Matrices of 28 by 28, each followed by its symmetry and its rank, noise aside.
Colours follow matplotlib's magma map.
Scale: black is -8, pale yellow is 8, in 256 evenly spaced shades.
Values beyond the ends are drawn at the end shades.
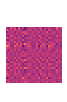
antisymmetric, rank two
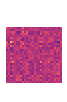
no symmetry, rank four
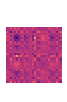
symmetric, rank two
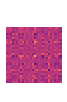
symmetric, rank two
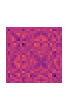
symmetric, rank three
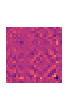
symmetric, rank four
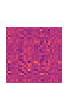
no symmetry, rank four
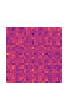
no symmetry, rank three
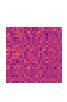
no symmetry, rank four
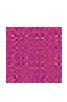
no symmetry, rank three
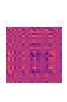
no symmetry, rank two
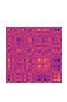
symmetric, rank two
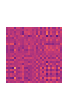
antisymmetric, rank two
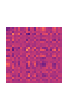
symmetric, rank two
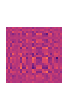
no symmetry, rank two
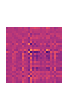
no symmetry, rank two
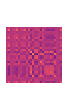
symmetric, rank two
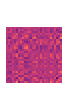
symmetric, rank three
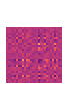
symmetric, rank two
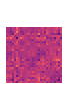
symmetric, rank three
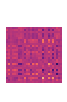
antisymmetric, rank two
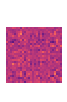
antisymmetric, rank four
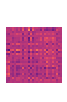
antisymmetric, rank two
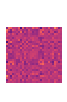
symmetric, rank three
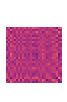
no symmetry, rank two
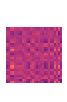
no symmetry, rank two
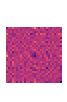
symmetric, rank four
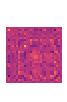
symmetric, rank three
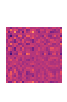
antisymmetric, rank two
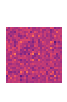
symmetric, rank four
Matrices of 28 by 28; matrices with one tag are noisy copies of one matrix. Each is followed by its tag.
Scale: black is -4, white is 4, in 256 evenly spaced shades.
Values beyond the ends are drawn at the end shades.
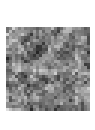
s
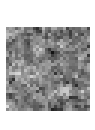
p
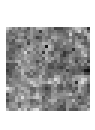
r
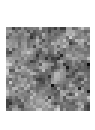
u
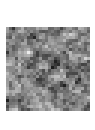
u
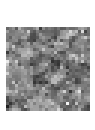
u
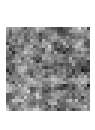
r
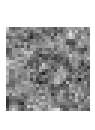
u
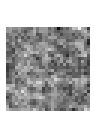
r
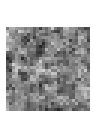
s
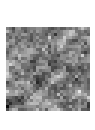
u
